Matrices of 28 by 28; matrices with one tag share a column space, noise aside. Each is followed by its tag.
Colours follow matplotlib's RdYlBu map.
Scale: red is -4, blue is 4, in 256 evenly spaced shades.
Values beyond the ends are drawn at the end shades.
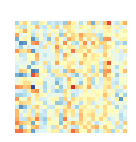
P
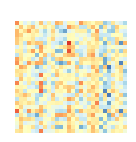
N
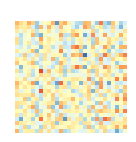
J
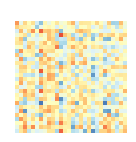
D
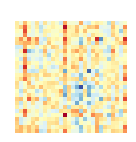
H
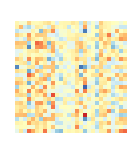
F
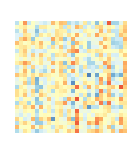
P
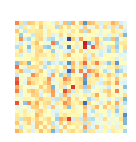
P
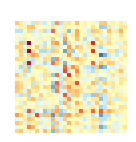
N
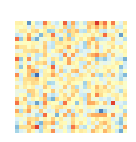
D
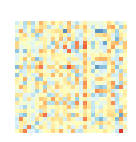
F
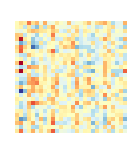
P
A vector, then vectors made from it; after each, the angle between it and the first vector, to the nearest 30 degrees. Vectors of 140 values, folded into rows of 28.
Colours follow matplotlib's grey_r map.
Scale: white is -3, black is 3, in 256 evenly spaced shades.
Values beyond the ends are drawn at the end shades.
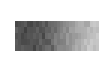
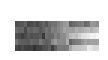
30 degrees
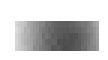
120 degrees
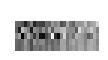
60 degrees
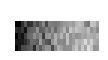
30 degrees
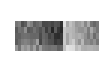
60 degrees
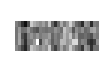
90 degrees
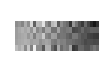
150 degrees
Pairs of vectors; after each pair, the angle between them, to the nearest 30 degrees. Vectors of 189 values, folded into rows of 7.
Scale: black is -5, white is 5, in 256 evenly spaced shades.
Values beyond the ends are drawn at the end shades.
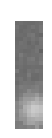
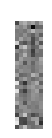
90 degrees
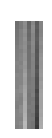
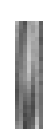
120 degrees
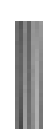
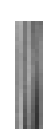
150 degrees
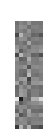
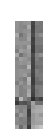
120 degrees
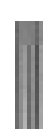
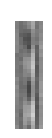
60 degrees
